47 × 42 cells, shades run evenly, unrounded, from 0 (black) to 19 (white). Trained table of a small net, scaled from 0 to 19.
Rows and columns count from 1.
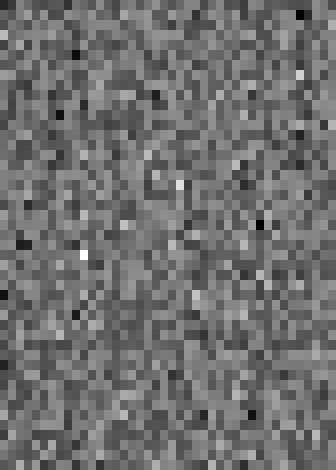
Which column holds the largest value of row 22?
11
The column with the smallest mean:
15
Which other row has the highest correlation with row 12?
9
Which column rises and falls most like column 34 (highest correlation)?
14
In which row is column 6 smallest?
47
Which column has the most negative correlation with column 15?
40
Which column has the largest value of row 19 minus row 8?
23
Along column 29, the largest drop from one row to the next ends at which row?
28
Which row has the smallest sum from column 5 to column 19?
35
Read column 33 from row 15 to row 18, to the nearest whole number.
11 6 7 6
